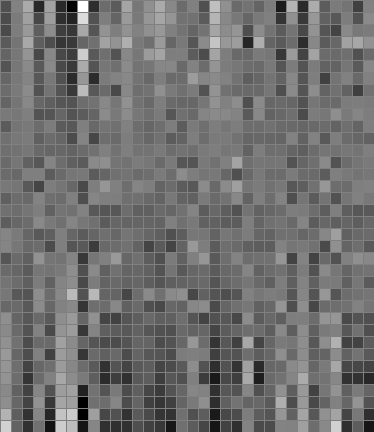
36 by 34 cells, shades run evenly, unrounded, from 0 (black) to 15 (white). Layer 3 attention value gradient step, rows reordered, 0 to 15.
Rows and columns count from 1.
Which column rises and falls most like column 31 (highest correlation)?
1
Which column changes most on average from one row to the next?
8
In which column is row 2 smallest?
7
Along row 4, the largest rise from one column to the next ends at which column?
24
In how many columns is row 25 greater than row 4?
14
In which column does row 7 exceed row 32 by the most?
20
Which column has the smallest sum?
16
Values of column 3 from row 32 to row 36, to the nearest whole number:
3 4 4 3 3
